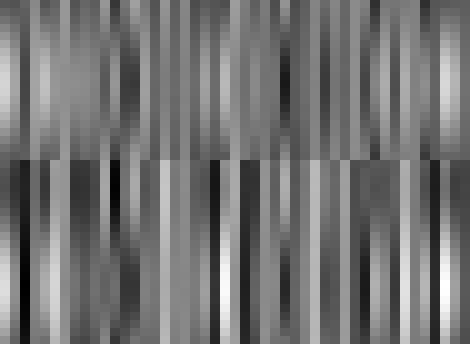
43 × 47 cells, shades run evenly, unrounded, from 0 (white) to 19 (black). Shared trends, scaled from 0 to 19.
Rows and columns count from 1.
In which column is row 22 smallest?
17
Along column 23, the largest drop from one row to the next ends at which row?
21
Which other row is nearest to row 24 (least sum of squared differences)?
23
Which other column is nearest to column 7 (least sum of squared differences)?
24
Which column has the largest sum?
3
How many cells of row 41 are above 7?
40
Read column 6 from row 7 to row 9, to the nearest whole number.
9 8 8
